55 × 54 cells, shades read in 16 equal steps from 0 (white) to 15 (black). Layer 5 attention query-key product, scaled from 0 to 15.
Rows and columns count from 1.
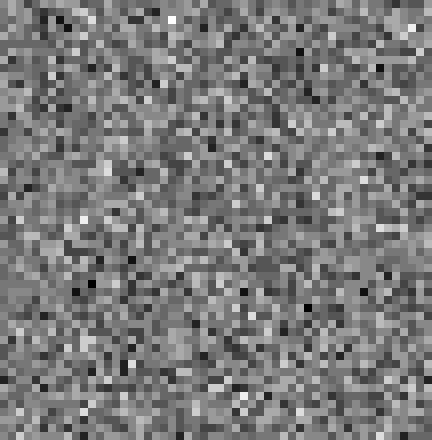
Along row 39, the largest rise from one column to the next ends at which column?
39
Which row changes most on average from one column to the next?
4
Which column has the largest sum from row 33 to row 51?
17
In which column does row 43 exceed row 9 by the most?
15
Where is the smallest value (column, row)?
22, 3
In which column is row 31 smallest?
29
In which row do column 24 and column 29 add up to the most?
6
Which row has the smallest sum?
52
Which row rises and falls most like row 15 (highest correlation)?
30
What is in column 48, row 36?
7
